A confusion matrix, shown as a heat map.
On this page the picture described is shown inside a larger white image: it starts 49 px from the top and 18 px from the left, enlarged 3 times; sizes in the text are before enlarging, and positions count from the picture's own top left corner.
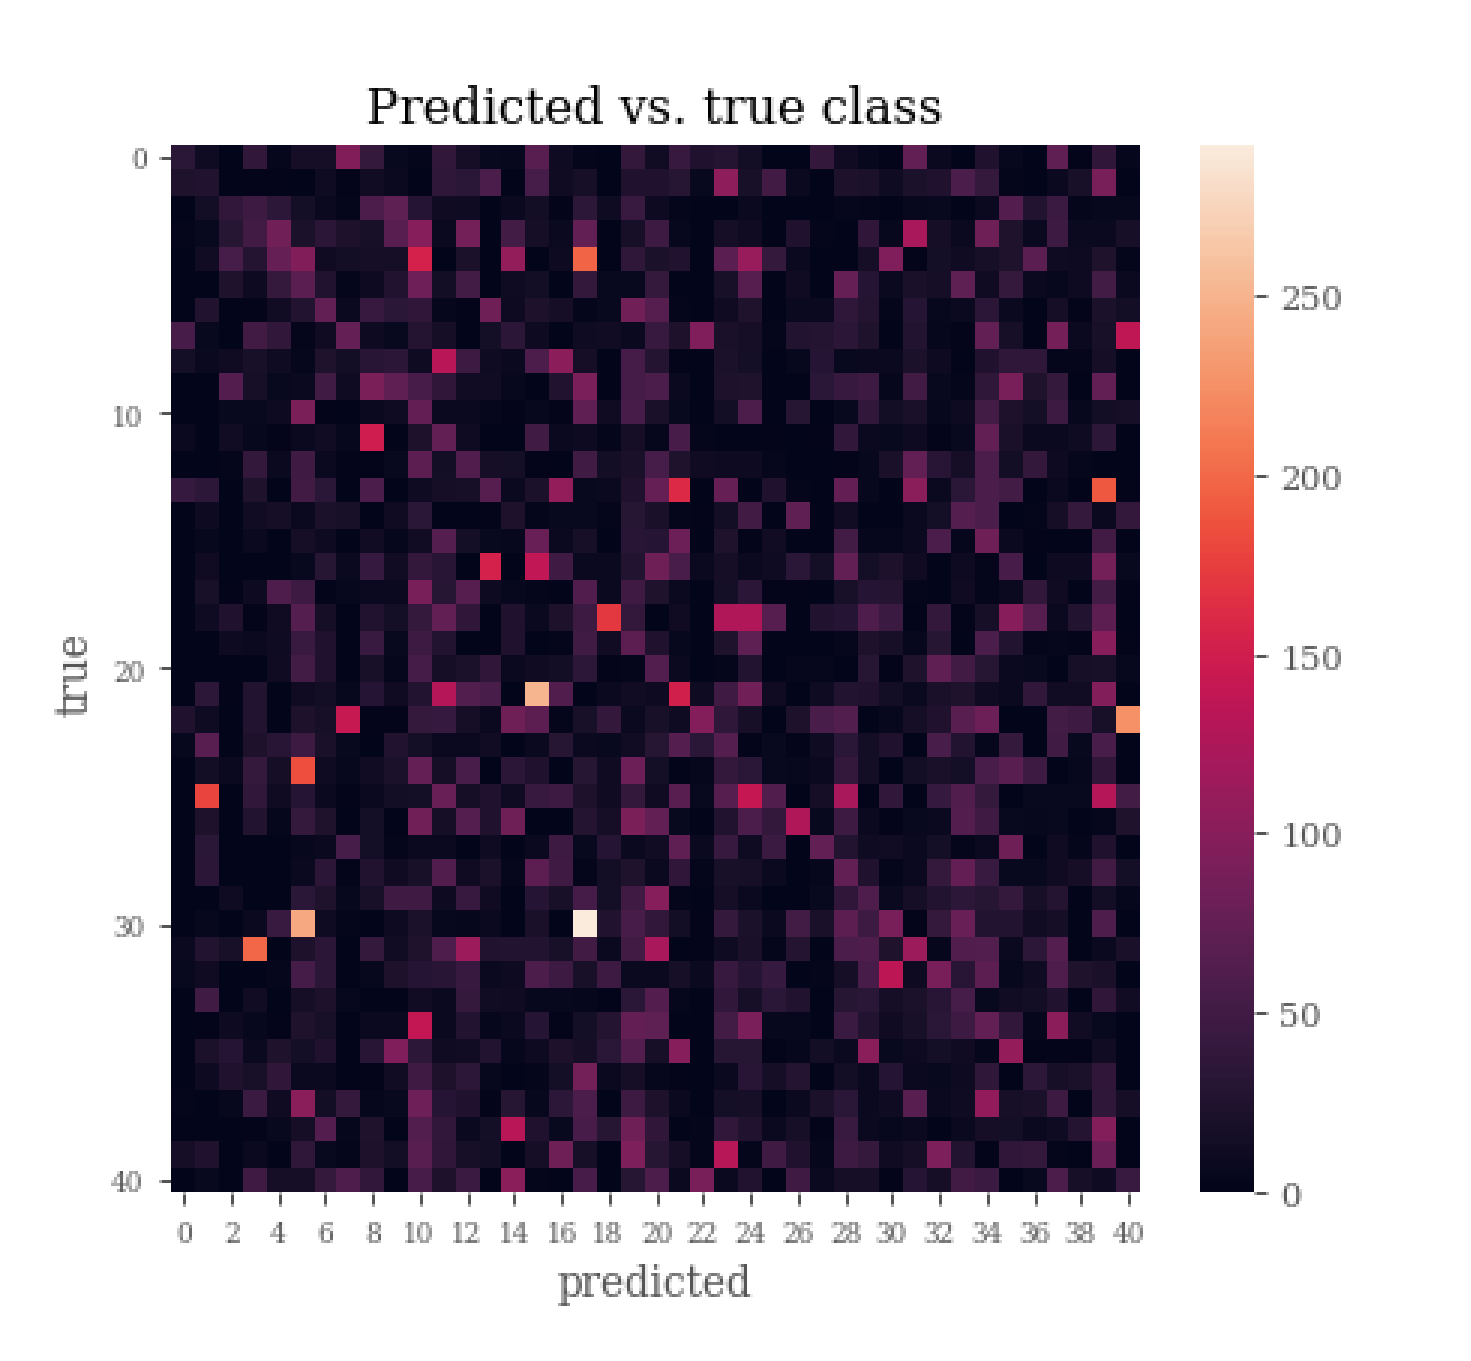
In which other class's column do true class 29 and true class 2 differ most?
20
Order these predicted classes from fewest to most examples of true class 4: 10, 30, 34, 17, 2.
34, 2, 30, 10, 17
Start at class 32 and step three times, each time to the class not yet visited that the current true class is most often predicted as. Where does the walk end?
10
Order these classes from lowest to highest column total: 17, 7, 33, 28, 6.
7, 6, 33, 28, 17
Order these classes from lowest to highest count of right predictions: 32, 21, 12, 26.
12, 32, 26, 21
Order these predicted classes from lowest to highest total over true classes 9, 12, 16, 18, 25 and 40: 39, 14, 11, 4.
4, 14, 11, 39
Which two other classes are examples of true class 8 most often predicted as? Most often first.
11, 16
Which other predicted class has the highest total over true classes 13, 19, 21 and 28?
39
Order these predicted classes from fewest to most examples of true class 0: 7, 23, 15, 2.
2, 23, 15, 7
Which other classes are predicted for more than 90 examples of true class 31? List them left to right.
3, 12, 20
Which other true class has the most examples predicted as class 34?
37
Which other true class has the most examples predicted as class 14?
38
